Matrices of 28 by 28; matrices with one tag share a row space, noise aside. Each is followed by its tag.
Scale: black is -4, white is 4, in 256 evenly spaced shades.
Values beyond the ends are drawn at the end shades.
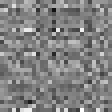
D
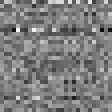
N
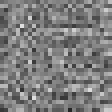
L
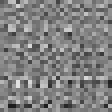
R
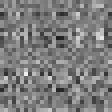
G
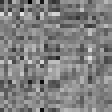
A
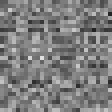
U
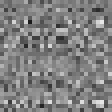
G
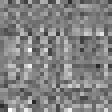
R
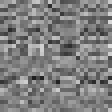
U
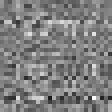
N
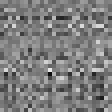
G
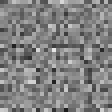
D
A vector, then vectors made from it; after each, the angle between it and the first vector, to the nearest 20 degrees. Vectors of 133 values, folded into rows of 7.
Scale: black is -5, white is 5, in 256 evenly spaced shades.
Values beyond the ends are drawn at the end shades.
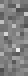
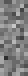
80 degrees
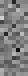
140 degrees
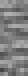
80 degrees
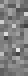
20 degrees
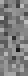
120 degrees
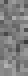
120 degrees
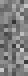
100 degrees
